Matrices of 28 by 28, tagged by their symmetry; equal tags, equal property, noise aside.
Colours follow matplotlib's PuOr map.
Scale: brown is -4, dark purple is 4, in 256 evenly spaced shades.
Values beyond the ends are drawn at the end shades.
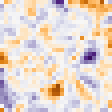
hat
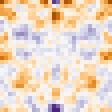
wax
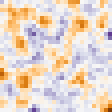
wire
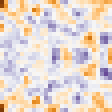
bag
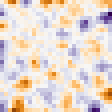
hat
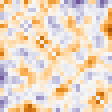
wire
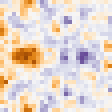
bag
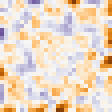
wire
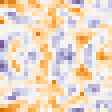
bag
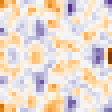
bag
